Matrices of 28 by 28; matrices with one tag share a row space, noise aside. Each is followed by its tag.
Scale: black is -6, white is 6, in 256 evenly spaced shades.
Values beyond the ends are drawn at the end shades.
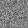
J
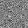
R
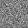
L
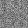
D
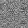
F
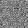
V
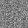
L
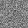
L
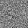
R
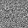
J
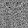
L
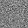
J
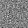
J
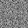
J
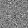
L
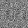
L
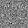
J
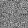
F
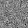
L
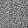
L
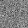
F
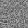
V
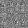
F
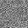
J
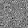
R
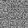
V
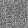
D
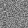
F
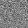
R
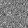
D
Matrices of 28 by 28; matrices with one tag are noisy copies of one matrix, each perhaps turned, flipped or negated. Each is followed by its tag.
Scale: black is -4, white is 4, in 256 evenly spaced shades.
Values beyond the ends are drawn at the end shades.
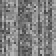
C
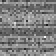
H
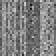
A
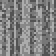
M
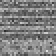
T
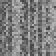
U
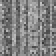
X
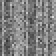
H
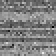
U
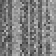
U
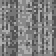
C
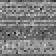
A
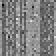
A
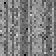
H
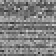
T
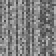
T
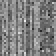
T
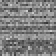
T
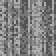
H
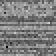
T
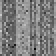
A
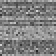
A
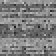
C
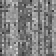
C
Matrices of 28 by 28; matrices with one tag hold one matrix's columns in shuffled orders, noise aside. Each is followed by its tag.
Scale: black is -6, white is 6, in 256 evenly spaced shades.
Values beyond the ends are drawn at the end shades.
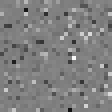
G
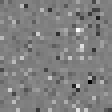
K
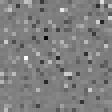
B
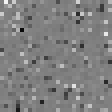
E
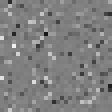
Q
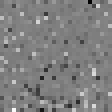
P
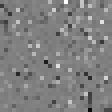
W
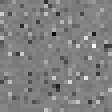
Q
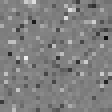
B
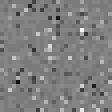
K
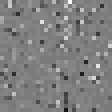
W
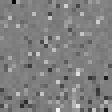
P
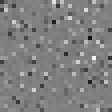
B
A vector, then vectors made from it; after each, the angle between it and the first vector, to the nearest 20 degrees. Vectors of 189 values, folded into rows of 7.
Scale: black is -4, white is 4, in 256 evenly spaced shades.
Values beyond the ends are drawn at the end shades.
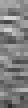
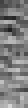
160 degrees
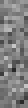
60 degrees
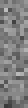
60 degrees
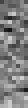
140 degrees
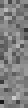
80 degrees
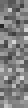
120 degrees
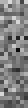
60 degrees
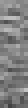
20 degrees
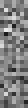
60 degrees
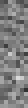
120 degrees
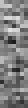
40 degrees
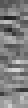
160 degrees
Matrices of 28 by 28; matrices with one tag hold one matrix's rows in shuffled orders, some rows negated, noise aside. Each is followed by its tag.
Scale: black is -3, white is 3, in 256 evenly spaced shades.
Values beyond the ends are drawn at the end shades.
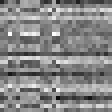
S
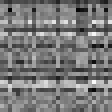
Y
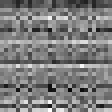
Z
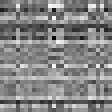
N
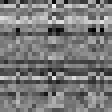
N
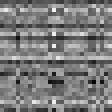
N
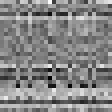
Z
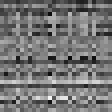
Z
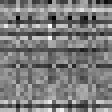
Z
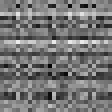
Z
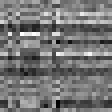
S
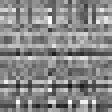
Z
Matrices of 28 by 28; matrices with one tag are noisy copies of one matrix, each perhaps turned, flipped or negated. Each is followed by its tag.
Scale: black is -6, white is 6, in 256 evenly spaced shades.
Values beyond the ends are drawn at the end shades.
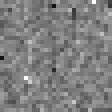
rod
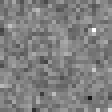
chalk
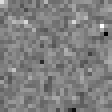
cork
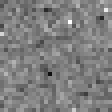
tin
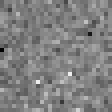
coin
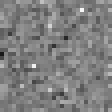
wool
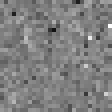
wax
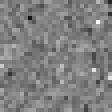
chalk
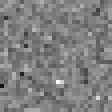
wax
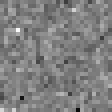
chalk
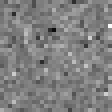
wax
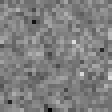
coin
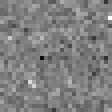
rod
